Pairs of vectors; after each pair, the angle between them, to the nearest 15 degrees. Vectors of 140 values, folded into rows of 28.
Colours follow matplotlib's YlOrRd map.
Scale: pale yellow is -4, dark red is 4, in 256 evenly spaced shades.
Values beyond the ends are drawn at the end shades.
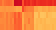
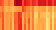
30 degrees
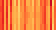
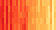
75 degrees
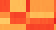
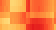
45 degrees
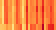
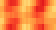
75 degrees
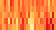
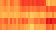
60 degrees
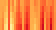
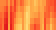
135 degrees
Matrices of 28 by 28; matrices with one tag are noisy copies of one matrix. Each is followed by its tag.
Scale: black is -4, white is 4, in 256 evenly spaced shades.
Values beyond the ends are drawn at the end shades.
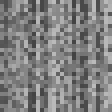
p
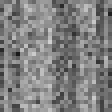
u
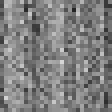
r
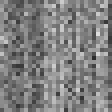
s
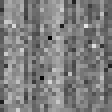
r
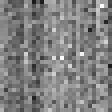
s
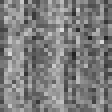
r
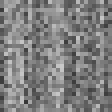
r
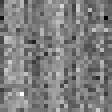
r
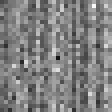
p
